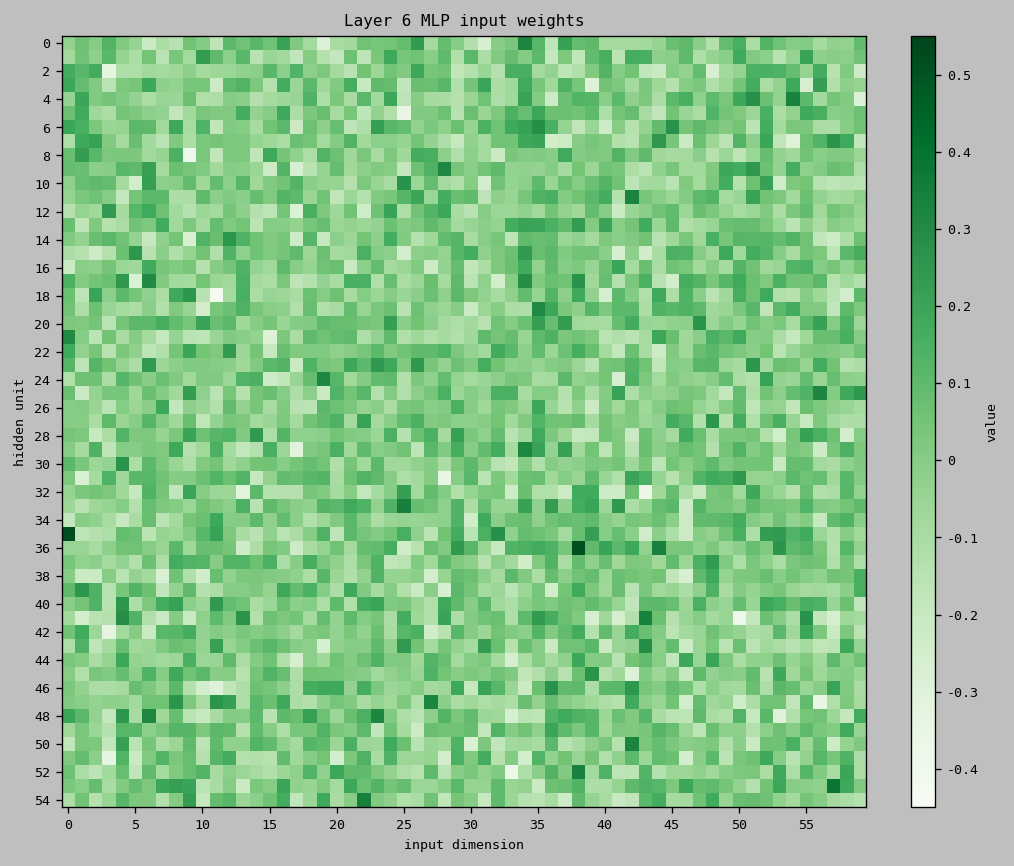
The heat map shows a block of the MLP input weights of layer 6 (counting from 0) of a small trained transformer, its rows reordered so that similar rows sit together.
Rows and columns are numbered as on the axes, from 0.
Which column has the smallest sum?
17
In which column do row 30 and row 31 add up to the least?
28
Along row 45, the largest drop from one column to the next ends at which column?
40
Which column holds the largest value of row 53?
57
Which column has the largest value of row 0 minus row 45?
34
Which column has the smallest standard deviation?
12
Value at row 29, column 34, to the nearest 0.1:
0.3
